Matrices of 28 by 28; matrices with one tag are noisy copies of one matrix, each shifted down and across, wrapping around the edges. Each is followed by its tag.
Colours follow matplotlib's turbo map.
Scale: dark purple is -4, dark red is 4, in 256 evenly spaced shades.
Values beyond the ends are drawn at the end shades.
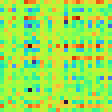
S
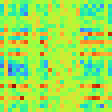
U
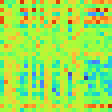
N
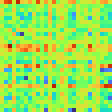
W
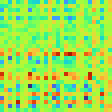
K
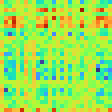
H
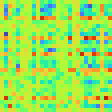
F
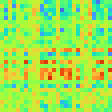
H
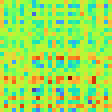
K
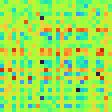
K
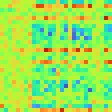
U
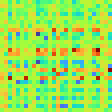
K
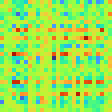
S
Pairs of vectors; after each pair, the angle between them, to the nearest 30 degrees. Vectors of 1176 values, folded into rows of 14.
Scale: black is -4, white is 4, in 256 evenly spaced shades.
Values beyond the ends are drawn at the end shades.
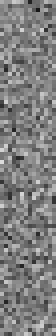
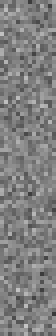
60 degrees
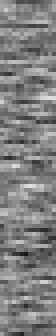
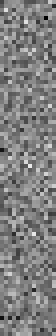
90 degrees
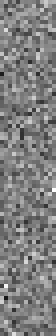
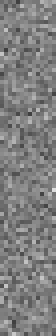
30 degrees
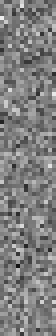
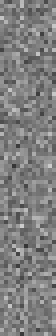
30 degrees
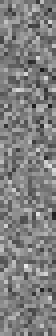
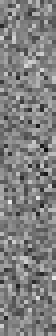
120 degrees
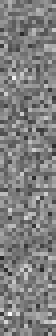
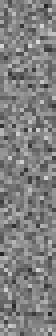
120 degrees
